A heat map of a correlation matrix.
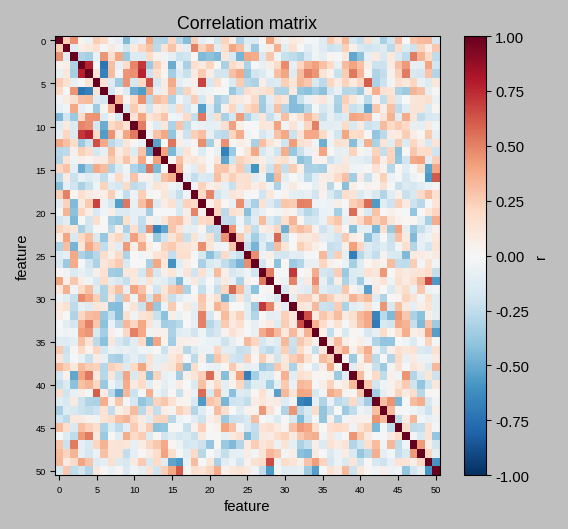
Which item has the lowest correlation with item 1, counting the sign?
26
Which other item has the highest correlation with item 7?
11
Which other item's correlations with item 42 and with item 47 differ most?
20
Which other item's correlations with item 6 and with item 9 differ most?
4
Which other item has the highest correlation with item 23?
29
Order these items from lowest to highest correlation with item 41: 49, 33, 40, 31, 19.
49, 31, 40, 33, 19
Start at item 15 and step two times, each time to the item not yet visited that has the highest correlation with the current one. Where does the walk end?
5
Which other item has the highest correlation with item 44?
42
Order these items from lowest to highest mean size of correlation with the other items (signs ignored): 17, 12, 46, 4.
17, 46, 12, 4
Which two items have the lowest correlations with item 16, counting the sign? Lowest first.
49, 28
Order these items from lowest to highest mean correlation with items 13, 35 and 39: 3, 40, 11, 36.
36, 40, 11, 3
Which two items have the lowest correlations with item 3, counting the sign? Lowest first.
6, 15
